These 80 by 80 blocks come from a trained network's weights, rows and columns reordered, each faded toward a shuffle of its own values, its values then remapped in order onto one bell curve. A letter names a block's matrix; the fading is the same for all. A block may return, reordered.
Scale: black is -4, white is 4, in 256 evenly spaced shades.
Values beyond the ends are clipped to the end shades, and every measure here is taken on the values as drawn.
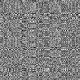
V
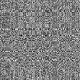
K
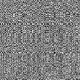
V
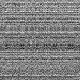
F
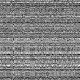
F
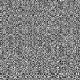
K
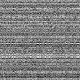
F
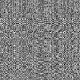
V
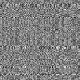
V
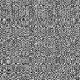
K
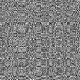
V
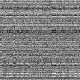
F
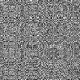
K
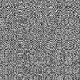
V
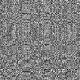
K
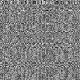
K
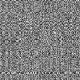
K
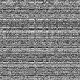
F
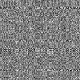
V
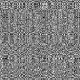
V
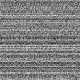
F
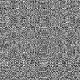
V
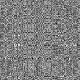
K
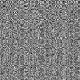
K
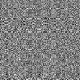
K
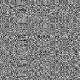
K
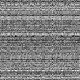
F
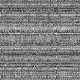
F
